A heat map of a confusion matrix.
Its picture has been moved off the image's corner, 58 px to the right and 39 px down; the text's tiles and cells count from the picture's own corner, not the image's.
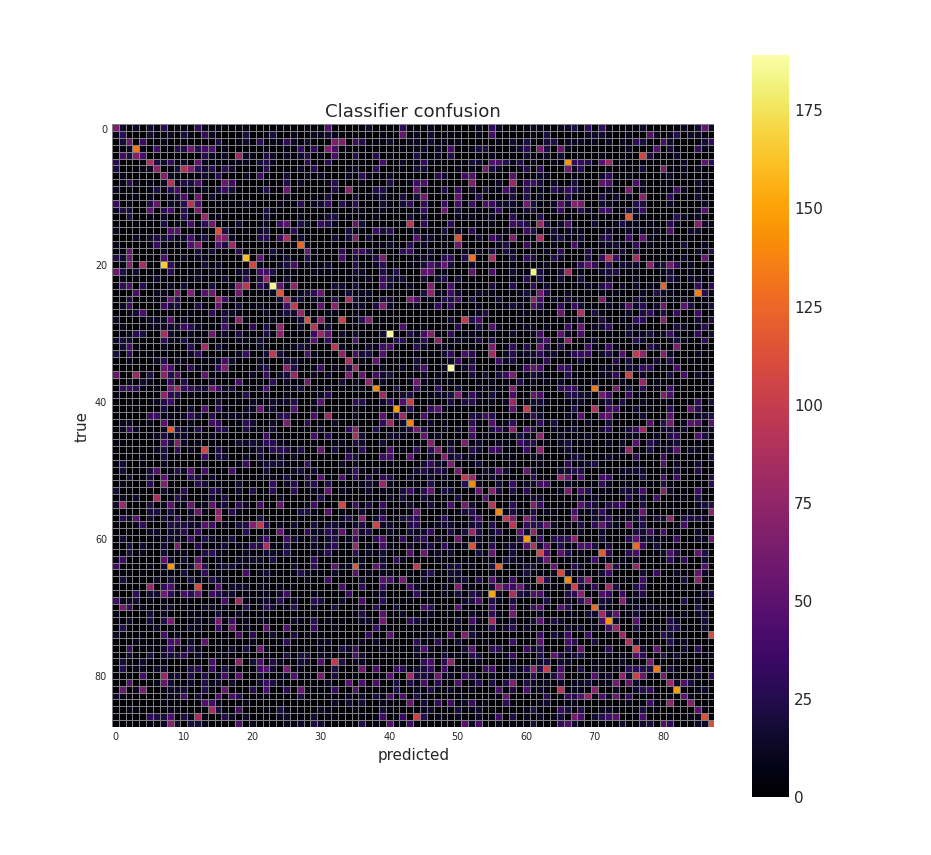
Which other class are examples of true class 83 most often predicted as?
69
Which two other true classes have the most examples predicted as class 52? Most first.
19, 61
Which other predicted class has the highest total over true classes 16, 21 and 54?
61
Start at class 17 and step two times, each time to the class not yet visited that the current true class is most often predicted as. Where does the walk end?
68
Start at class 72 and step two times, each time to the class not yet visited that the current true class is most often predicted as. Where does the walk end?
33
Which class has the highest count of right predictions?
23
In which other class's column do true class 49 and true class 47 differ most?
13
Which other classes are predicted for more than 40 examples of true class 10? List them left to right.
12, 45, 50, 77
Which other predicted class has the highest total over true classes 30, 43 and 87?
40
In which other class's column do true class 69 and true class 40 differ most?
43
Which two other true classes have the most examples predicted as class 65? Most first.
82, 51
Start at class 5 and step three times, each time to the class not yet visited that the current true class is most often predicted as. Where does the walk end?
71
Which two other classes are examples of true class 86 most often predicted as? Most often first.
44, 12
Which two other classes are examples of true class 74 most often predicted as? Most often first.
87, 51
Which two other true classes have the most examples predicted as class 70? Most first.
38, 41
